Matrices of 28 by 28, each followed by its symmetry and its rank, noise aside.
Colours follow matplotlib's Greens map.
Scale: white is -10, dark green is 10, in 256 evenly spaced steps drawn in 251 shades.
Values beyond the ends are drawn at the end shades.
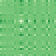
symmetric, rank one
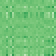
no symmetry, rank one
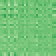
antisymmetric, rank two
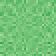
no symmetry, rank three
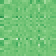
no symmetry, rank two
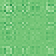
symmetric, rank two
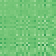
no symmetry, rank two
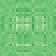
no symmetry, rank two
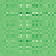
no symmetry, rank one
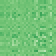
no symmetry, rank three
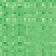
antisymmetric, rank two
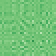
antisymmetric, rank two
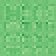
no symmetry, rank two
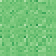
symmetric, rank three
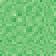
symmetric, rank three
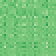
no symmetry, rank two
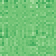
no symmetry, rank three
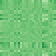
no symmetry, rank two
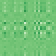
no symmetry, rank one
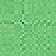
symmetric, rank two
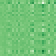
no symmetry, rank one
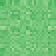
no symmetry, rank three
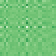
symmetric, rank one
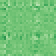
antisymmetric, rank two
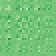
symmetric, rank two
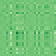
no symmetry, rank one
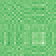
symmetric, rank two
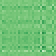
no symmetry, rank one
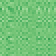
no symmetry, rank two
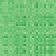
symmetric, rank two
